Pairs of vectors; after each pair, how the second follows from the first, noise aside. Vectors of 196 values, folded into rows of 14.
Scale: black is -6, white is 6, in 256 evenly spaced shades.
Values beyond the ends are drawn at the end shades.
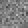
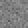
wrapped around, negated, shrunk.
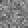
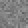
reversed, negated, shrunk.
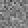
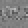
reversed, partly zeroed.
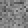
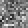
reversed, negated, scaled up.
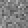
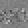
reversed, partly zeroed.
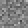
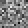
negated, scaled up.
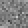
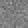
wrapped around, shrunk.
